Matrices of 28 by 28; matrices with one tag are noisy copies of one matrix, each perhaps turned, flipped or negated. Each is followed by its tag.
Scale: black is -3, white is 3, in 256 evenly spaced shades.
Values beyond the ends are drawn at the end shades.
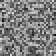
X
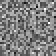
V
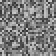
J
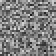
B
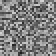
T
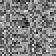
X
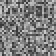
J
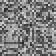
J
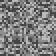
J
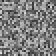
B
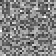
B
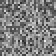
T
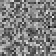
X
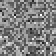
X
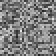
J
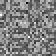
X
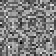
B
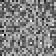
T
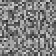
B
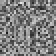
V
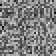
B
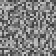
B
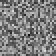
B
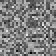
X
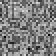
J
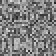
J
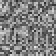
X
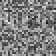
X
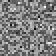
T
